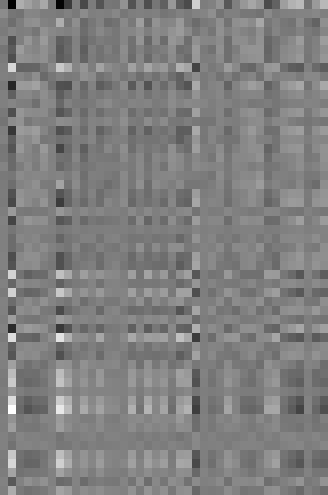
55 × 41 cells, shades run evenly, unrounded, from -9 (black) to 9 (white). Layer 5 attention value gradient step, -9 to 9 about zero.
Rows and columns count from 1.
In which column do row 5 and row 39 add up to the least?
2
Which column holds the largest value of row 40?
25
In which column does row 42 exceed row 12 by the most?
8
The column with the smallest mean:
11
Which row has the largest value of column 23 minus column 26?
38
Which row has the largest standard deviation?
1
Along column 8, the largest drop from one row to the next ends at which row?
39
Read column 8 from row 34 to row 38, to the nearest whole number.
0 -4 2 -5 7
